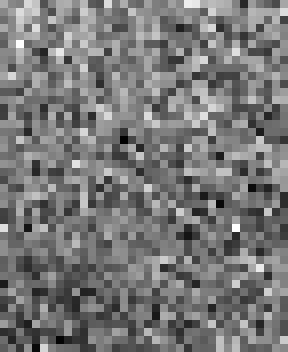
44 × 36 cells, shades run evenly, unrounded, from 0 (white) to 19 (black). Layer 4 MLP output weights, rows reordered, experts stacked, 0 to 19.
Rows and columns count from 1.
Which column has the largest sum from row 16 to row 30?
33
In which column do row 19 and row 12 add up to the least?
26
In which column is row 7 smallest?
8
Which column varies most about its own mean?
5
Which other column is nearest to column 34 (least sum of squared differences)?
21
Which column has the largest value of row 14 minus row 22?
35
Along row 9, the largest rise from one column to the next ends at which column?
12
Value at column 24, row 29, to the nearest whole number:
16
